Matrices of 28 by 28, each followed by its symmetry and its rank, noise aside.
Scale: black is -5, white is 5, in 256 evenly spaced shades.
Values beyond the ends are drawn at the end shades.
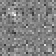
symmetric, rank three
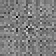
symmetric, rank four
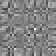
no symmetry, rank three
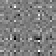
no symmetry, rank three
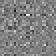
no symmetry, rank three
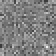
symmetric, rank six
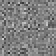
no symmetry, rank four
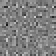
no symmetry, rank four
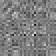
symmetric, rank three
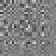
symmetric, rank three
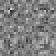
symmetric, rank three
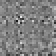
antisymmetric, rank four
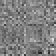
antisymmetric, rank four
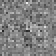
no symmetry, rank four
